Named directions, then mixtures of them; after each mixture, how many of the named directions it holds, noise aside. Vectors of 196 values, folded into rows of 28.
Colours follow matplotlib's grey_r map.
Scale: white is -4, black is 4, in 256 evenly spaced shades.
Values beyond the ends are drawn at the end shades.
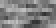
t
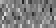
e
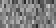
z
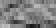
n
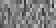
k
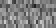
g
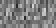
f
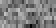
four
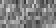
three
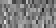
four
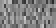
four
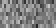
one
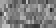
three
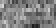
three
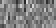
three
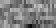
three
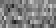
three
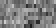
three
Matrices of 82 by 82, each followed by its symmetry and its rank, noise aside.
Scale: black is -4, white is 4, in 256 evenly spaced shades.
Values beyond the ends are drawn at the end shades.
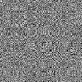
symmetric, rank eight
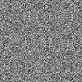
no symmetry, rank twelve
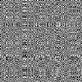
no symmetry, rank six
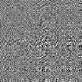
antisymmetric, rank six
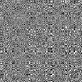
symmetric, rank six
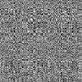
no symmetry, rank six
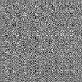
antisymmetric, rank eight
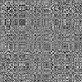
symmetric, rank six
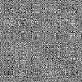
no symmetry, rank eight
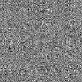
antisymmetric, rank twelve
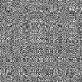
no symmetry, rank eight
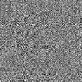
no symmetry, rank twelve
